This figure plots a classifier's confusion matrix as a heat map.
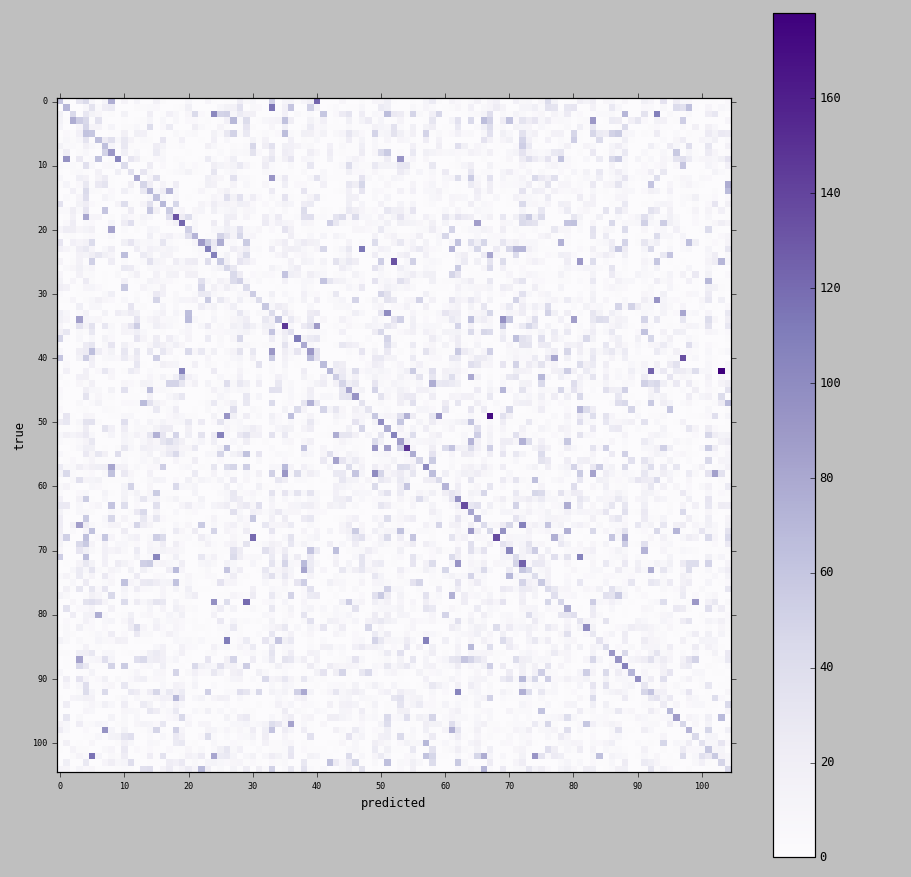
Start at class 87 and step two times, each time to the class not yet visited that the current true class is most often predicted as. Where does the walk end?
83
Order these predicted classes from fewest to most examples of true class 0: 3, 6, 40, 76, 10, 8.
6, 10, 3, 76, 8, 40
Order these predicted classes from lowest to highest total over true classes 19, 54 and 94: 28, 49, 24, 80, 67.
28, 24, 67, 80, 49
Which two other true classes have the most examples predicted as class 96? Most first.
67, 8
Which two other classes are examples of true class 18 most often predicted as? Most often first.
4, 73
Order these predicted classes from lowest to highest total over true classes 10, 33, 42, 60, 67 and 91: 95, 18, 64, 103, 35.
95, 35, 18, 64, 103
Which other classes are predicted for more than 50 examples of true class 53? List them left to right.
64, 72, 79
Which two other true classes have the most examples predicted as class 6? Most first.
80, 9
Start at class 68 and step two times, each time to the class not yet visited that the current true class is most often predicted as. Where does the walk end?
50
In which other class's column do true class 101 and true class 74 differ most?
70
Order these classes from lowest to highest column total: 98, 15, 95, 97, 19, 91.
95, 19, 98, 97, 91, 15
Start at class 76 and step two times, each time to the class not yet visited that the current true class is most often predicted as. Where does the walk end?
47
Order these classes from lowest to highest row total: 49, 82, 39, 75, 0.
82, 0, 75, 49, 39
